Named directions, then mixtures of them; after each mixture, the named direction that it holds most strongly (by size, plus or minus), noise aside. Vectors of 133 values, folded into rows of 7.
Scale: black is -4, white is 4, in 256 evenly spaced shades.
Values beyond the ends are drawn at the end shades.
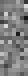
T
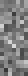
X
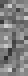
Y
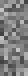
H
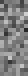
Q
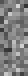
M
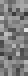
Q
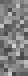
X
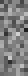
Q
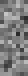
T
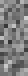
T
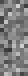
M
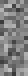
H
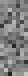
X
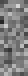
M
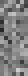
M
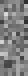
T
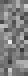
X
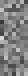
H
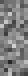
X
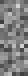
M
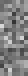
X
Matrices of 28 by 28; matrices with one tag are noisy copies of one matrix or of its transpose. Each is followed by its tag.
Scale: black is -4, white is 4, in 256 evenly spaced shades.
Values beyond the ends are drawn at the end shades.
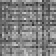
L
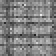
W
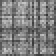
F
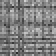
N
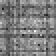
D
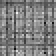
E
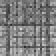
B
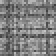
D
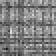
N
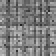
B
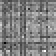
L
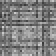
L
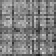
F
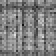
W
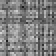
N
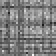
N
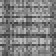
W
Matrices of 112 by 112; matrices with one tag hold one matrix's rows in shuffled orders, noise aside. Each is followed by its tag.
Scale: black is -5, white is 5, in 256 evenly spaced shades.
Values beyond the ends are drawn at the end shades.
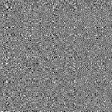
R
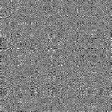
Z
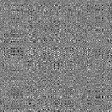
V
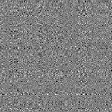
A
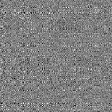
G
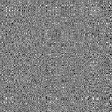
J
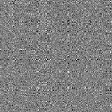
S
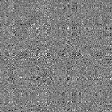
S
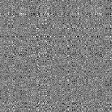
S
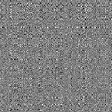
A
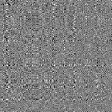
R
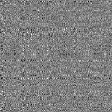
G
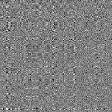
R
